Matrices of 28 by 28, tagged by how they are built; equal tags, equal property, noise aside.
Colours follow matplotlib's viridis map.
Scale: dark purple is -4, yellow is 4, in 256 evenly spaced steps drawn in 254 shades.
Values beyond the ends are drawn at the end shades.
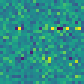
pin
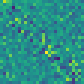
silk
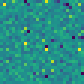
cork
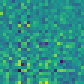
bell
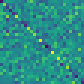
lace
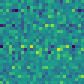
pin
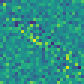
silk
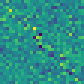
silk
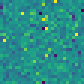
cork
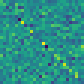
lace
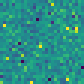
cork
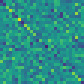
lace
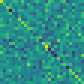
lace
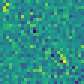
silk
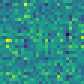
bell
